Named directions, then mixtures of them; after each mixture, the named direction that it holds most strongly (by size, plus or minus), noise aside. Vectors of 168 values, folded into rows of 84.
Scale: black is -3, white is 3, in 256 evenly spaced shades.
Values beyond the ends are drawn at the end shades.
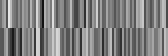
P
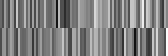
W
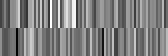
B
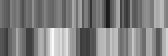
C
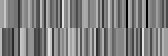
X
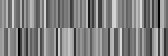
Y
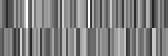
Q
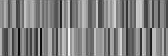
Y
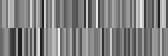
P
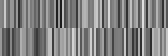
X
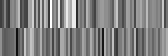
B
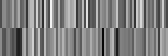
B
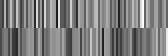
W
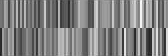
W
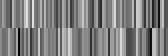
Y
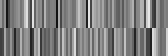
Q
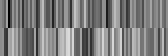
P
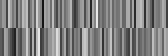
P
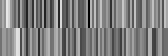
Q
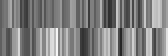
C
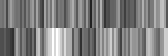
C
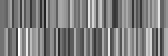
Y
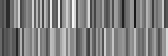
B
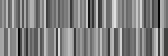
Y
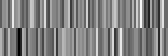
Y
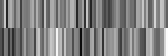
P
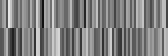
P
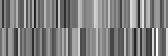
W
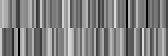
X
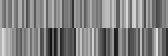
C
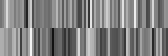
Q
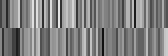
B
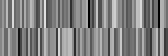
Y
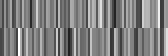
Y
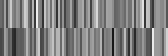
P
